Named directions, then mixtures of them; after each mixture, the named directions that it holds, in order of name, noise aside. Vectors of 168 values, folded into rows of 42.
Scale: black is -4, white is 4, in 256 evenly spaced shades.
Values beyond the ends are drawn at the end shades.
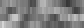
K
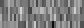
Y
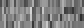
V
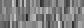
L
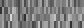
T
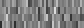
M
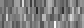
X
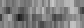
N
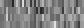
L, X, Y.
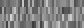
T, V, X.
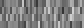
T, X, Y.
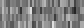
V, Y.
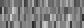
T, V.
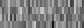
T, Y.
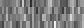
X.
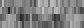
K, N.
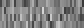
V, Y.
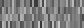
M, T, V.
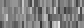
M, V, X.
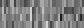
V.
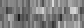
L, N, Y.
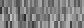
T.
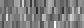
X.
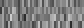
T.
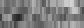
K, N.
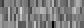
Y.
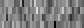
X.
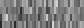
M, N, Y.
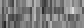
K, V.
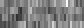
K, N, Y.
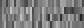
V.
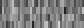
L, T, V.
